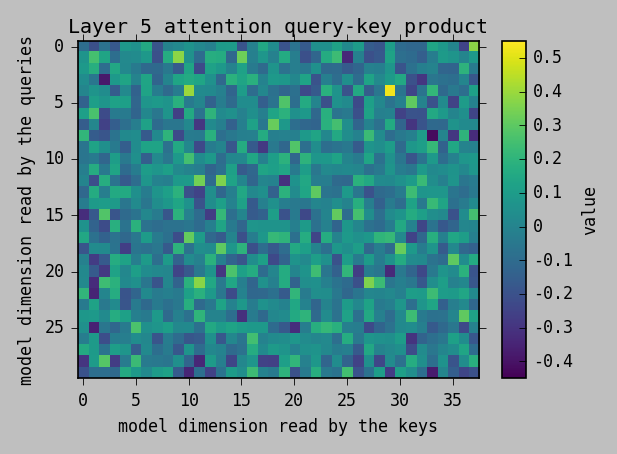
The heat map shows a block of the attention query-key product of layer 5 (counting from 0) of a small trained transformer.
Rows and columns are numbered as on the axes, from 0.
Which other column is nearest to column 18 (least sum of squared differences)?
23
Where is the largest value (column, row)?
29, 4
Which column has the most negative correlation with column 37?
28
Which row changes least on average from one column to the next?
11
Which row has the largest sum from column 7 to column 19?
1
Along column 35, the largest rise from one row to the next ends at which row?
9
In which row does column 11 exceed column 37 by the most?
21
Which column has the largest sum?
10
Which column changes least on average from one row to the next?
7
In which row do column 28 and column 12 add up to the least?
15
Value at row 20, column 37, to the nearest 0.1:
-0.2
